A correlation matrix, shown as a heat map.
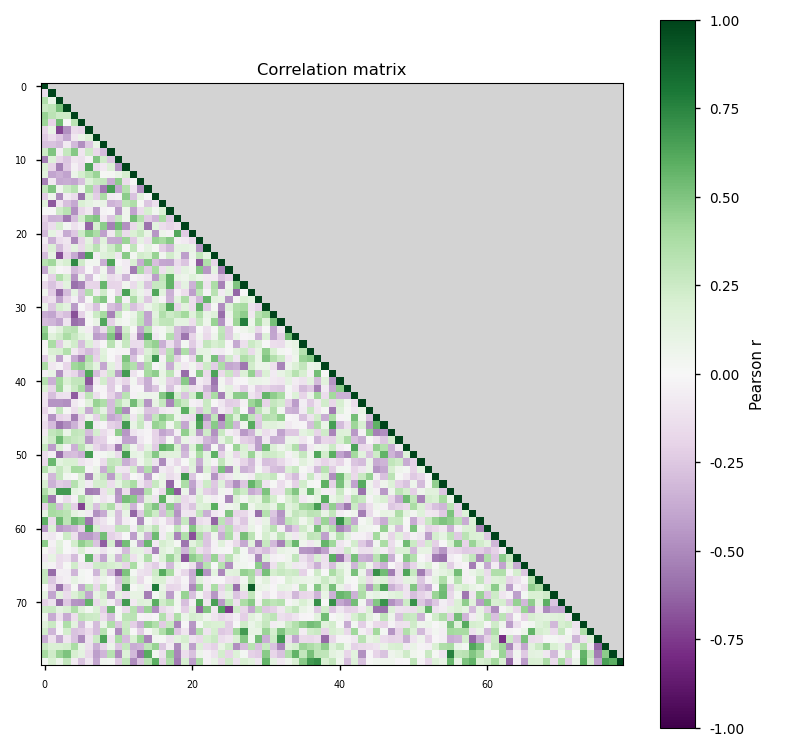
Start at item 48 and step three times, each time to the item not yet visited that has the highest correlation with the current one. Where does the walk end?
77
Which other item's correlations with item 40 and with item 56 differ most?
6
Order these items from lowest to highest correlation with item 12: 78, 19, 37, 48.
78, 48, 37, 19
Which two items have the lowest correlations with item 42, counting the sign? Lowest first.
4, 24
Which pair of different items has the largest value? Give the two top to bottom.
28, 68
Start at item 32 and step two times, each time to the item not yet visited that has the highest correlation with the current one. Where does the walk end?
74
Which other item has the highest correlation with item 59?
40
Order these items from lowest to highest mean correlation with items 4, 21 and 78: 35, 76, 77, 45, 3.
45, 3, 35, 77, 76
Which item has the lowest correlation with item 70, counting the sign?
2
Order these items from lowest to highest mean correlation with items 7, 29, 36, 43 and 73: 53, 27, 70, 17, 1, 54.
17, 1, 70, 27, 53, 54
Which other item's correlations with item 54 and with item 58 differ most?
43
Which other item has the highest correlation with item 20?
18
